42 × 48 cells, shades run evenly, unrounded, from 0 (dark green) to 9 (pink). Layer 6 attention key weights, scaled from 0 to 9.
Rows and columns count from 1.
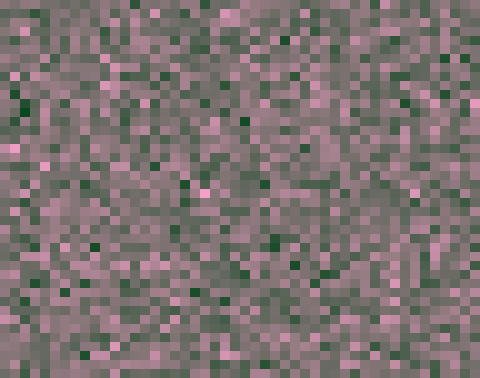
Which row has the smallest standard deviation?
25
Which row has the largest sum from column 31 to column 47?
36
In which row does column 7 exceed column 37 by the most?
28
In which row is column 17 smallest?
9
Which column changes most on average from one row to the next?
3
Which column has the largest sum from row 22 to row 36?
40
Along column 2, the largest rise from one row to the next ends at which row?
17
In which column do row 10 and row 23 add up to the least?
47
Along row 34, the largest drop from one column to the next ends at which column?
41
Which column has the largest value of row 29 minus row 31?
33
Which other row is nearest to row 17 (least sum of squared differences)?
18
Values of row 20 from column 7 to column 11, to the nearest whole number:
4 4 4 6 4
